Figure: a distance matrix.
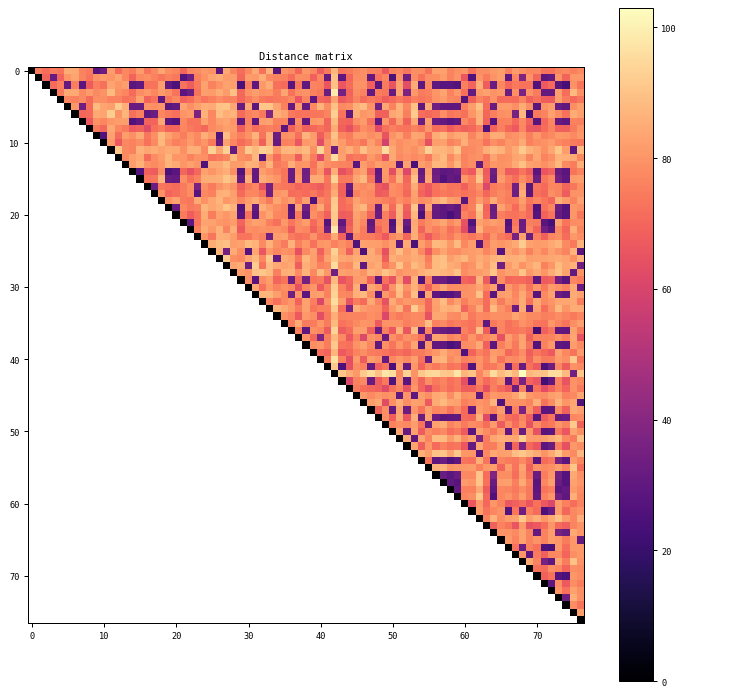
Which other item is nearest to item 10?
9
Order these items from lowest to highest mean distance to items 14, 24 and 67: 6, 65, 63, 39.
6, 63, 39, 65
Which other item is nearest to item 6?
69
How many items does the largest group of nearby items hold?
21
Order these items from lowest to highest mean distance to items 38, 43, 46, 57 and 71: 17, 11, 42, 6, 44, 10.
44, 17, 6, 10, 11, 42
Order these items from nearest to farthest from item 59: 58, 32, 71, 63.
58, 63, 71, 32
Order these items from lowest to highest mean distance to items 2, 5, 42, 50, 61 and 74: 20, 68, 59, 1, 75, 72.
20, 59, 1, 72, 68, 75
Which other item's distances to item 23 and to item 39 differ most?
18
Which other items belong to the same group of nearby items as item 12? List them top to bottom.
32
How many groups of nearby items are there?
11
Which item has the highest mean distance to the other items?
42
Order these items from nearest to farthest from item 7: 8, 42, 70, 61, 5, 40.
70, 5, 8, 61, 40, 42
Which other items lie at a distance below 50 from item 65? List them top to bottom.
25, 27, 30, 46, 76
